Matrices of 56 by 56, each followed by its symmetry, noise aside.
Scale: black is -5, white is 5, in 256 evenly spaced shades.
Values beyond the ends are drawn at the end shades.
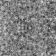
mirrored top to bottom.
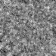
symmetric across the other diagonal.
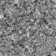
symmetric.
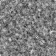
symmetric.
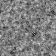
symmetric.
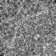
symmetric.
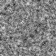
symmetric.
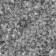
symmetric.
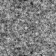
mirrored top to bottom.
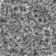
symmetric across the other diagonal.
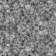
mirrored top to bottom.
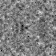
mirrored top to bottom.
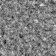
antisymmetric.
